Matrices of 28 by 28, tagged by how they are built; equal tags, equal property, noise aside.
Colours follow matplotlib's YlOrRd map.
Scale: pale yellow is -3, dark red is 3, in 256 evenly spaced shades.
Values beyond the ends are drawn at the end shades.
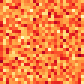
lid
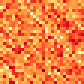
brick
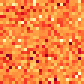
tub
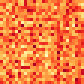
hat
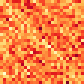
brick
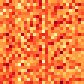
lid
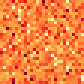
tub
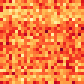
hat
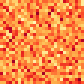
brick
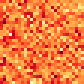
brick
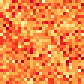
brick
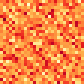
brick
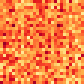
hat
